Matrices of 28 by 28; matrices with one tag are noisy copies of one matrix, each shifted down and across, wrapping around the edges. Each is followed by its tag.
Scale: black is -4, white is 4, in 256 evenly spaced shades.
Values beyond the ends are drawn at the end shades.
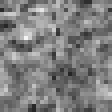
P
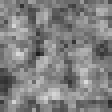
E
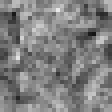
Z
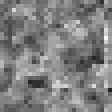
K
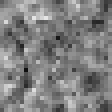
E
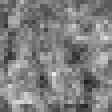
E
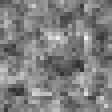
K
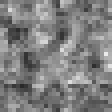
E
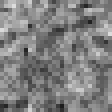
P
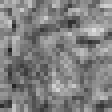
P
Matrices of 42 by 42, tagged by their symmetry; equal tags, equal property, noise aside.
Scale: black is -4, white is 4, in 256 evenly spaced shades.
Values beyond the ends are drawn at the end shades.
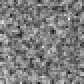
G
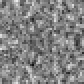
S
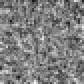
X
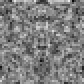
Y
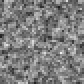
X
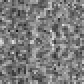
S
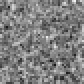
X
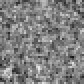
X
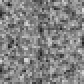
S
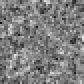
G
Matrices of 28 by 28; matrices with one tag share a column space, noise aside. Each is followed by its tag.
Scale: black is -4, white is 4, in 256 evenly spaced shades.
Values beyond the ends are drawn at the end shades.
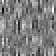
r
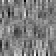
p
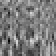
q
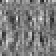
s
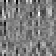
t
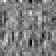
s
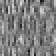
r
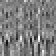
q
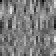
r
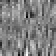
p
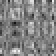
t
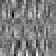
p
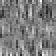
p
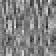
r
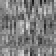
r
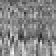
q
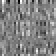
t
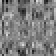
t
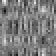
r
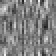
r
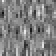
p
